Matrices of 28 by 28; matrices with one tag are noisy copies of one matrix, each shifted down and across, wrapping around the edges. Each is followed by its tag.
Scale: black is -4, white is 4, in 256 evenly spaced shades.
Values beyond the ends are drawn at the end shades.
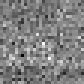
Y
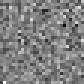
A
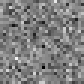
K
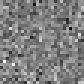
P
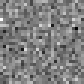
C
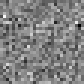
C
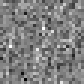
P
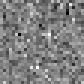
P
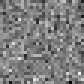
C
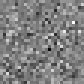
A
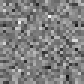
K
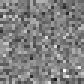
C
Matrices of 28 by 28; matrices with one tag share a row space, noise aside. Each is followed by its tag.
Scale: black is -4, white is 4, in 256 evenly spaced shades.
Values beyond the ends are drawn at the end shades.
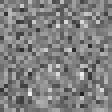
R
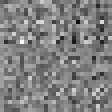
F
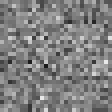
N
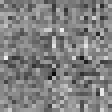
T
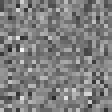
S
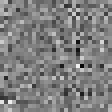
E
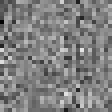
E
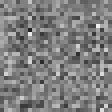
F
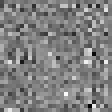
S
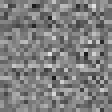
T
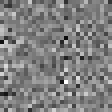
E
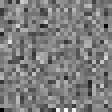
S
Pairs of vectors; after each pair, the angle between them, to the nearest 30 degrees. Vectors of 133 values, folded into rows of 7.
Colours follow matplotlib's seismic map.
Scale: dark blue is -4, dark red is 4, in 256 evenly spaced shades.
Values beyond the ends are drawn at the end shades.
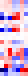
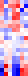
60 degrees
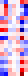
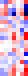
60 degrees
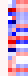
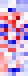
120 degrees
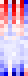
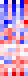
150 degrees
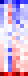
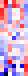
120 degrees
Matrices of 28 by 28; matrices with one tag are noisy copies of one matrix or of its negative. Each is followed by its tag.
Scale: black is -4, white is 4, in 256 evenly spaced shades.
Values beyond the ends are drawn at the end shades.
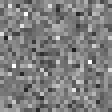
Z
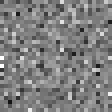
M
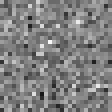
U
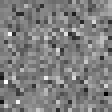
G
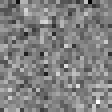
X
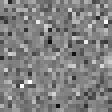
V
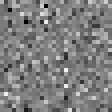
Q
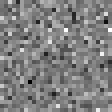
V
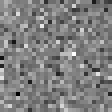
M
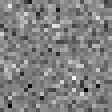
Z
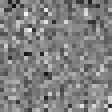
X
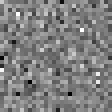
M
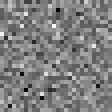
Z
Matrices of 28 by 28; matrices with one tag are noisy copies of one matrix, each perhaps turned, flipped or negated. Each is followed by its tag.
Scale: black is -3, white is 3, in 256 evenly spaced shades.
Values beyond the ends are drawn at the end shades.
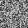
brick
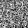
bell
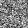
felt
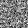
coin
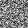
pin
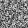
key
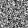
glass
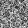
key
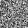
glass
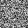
brick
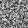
pin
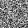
key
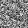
key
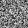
pin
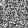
bell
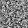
pin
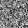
key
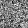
bell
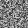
pin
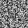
key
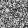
key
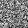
bell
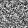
pin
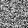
brick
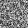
key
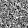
pin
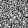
brick
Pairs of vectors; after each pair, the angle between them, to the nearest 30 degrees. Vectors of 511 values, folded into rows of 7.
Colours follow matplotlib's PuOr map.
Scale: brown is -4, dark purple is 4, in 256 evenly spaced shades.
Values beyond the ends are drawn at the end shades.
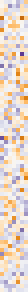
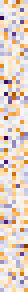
120 degrees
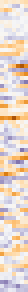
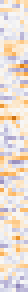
30 degrees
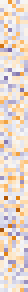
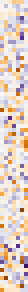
90 degrees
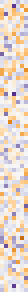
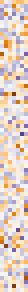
150 degrees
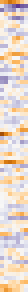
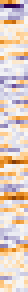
60 degrees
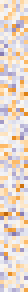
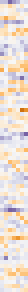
60 degrees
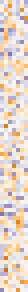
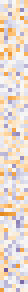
150 degrees
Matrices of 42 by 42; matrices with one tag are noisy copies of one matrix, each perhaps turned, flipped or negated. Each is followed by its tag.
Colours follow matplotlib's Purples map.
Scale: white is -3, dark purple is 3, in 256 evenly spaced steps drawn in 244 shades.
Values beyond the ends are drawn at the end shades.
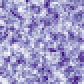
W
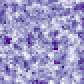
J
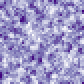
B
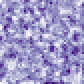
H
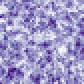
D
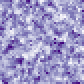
B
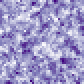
B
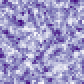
B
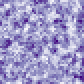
J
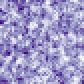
W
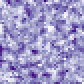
H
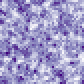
W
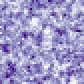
D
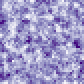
J
